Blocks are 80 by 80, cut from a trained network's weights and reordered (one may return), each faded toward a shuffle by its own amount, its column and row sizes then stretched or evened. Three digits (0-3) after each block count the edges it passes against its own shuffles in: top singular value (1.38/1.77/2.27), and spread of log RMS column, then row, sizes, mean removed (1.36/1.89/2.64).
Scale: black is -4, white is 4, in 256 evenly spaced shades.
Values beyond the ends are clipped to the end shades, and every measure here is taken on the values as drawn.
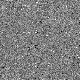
1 0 1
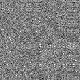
2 0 0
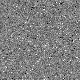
0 0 0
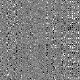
2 3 0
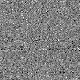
1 0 1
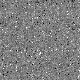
0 1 0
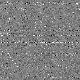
1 0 2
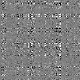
3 3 3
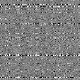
3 1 3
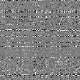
3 2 3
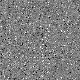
1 1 0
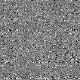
0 1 3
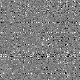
2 2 2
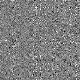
1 2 0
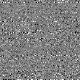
0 1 3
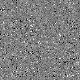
0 2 2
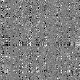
2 3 1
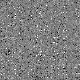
0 2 0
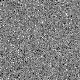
0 1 0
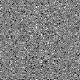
2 2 0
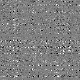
0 2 3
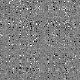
1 3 2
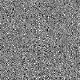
1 2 1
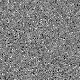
1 0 0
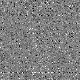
1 1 2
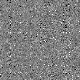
1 2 1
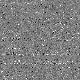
0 0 2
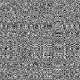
3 1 3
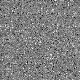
1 0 0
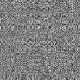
3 1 2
